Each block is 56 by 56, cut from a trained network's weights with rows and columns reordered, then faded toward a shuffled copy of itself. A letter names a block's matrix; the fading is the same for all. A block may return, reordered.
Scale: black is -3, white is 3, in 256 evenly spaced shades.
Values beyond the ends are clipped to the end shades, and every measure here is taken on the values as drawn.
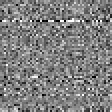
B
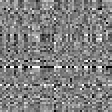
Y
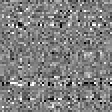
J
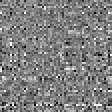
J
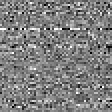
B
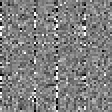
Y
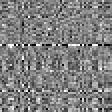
Y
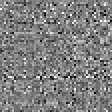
J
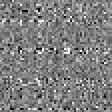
J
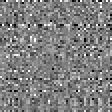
J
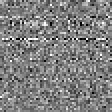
B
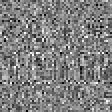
B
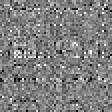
J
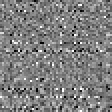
J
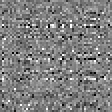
J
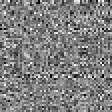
B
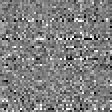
J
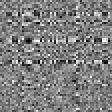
Y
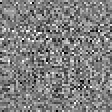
B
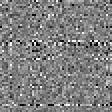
J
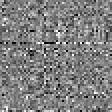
J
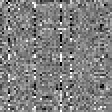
Y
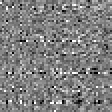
J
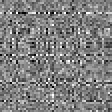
Y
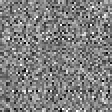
B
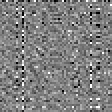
Y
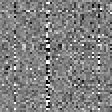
Y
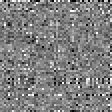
J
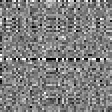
Y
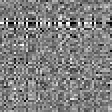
Y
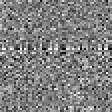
B
